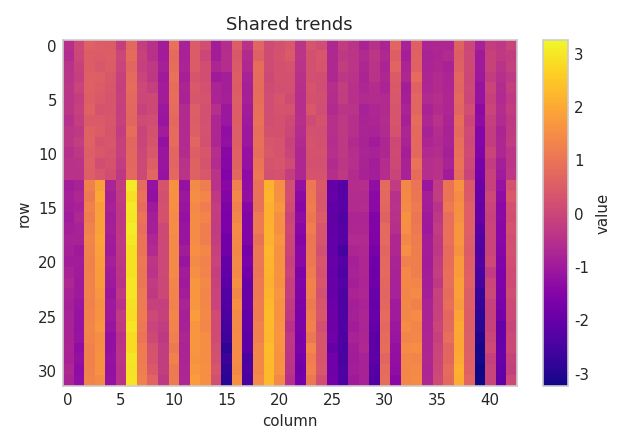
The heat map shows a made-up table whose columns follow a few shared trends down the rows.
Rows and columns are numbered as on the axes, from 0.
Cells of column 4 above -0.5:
13
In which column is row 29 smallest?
39
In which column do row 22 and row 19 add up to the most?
6
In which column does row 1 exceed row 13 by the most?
26
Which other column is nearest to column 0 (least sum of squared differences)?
27
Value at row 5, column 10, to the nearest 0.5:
1
